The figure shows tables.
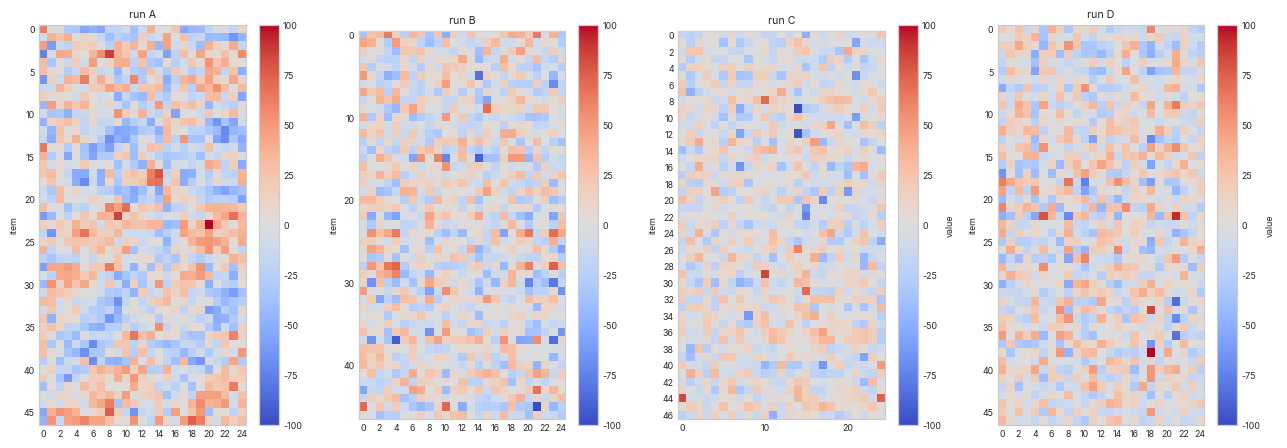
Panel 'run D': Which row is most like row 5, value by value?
3
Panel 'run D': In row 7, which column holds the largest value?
10
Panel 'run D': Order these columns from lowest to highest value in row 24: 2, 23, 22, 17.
22, 23, 17, 2
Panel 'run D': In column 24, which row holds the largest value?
26
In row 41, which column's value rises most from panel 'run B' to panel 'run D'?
18
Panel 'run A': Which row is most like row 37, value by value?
15
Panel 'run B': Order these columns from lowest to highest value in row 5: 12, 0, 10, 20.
20, 12, 10, 0
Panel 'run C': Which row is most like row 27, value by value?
13
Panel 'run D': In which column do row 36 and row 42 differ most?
21
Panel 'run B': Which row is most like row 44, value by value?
17
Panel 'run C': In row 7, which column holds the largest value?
12
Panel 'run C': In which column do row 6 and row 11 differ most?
18
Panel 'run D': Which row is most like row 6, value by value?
11
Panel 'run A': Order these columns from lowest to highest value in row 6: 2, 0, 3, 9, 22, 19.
0, 9, 2, 22, 19, 3
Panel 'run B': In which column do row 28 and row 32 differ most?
4
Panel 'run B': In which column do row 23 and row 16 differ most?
10
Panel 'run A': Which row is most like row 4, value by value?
26
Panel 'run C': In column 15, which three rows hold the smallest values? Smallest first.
22, 21, 0
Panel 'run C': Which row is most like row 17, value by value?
33
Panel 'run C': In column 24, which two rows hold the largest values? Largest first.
44, 40
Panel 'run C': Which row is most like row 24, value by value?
11
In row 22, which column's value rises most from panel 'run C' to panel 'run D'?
21
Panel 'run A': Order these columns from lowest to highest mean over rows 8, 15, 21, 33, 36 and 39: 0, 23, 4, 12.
4, 12, 0, 23
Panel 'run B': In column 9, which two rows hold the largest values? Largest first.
15, 37
